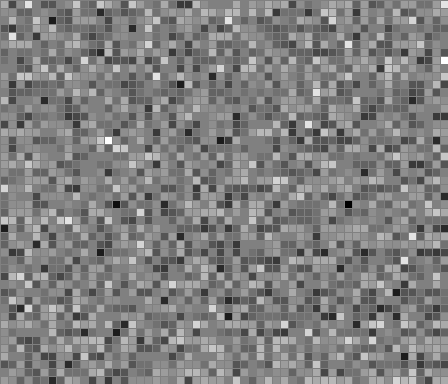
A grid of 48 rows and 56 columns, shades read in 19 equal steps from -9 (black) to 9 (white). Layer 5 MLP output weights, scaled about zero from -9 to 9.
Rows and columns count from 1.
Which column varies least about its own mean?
8
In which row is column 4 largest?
1
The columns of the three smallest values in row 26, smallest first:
44, 15, 21
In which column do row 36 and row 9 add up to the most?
32
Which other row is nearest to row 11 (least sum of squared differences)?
12
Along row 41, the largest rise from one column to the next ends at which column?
17
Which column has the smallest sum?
53
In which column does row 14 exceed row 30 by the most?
23
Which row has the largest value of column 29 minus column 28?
3
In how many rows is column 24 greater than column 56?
22
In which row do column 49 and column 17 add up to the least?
4
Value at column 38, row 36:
-4
